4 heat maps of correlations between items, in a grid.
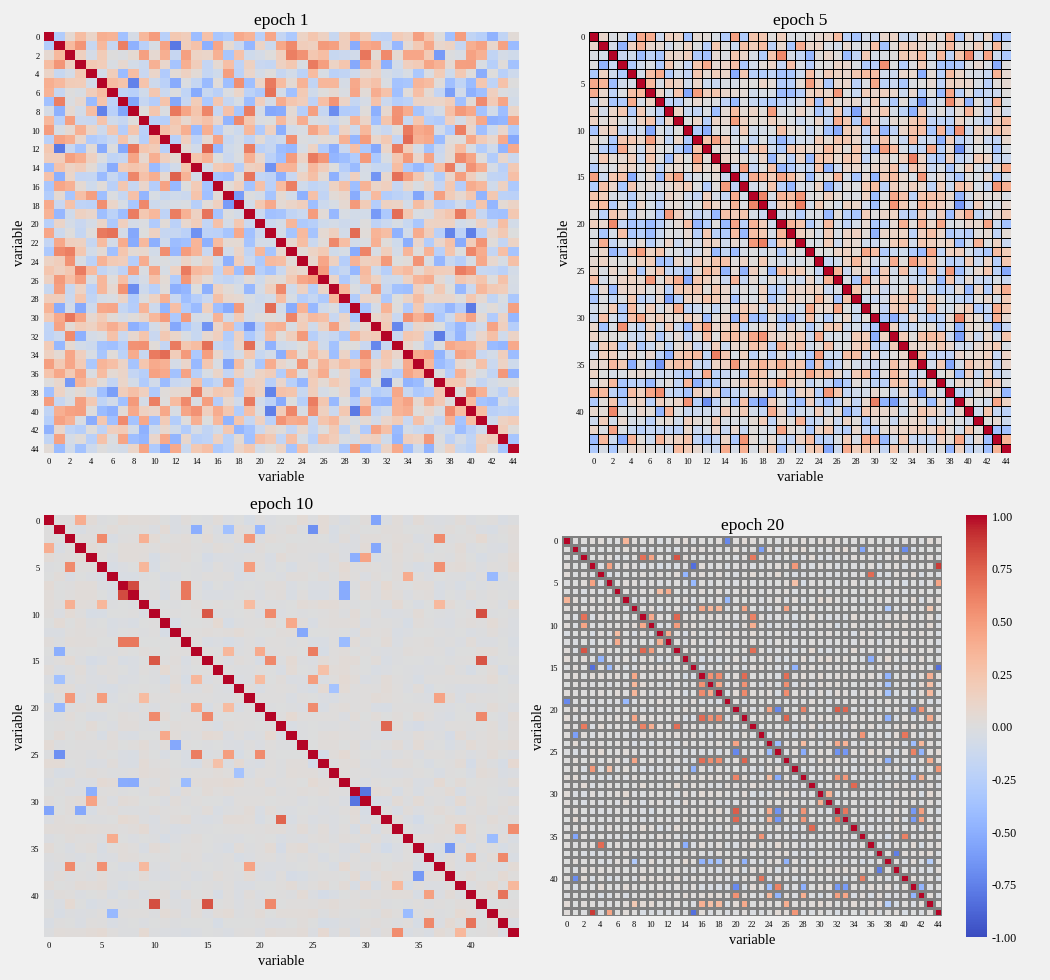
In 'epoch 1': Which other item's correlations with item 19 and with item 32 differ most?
39
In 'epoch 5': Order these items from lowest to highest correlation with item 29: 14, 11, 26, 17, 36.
11, 14, 17, 36, 26
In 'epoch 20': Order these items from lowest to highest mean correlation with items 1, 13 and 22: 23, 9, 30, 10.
23, 30, 10, 9
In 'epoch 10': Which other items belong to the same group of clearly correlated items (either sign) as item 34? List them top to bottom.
6, 42
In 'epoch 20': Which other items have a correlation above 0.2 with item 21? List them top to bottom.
8, 16, 17, 18, 26, 43
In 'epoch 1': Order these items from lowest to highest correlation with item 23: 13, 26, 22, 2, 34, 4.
4, 22, 26, 34, 13, 2
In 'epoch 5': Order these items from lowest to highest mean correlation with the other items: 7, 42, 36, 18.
7, 42, 36, 18
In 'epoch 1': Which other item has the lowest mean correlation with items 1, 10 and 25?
29
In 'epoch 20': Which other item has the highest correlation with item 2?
13
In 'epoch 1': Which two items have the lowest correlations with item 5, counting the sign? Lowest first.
8, 12
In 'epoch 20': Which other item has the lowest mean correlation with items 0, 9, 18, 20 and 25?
19
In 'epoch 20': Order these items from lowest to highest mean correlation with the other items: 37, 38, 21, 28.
38, 37, 28, 21
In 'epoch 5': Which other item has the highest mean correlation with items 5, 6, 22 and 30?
1
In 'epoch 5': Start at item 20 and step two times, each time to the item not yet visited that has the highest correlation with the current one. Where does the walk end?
40
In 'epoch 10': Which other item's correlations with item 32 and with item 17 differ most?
22
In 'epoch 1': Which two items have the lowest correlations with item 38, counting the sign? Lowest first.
21, 6
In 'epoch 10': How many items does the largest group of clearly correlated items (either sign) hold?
5
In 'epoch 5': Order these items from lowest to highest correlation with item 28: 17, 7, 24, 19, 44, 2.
19, 2, 17, 7, 44, 24
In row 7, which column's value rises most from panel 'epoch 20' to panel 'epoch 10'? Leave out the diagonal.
8
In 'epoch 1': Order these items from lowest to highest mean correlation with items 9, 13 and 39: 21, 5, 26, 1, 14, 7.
7, 21, 1, 5, 14, 26
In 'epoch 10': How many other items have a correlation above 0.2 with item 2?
4
